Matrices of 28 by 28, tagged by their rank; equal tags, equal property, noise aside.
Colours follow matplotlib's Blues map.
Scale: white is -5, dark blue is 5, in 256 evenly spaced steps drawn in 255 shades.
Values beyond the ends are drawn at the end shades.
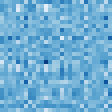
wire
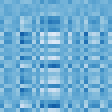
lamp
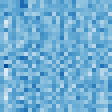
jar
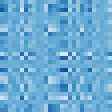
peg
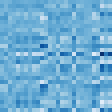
peg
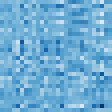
wire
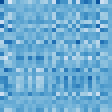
peg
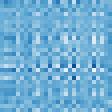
peg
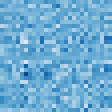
jar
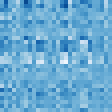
wire
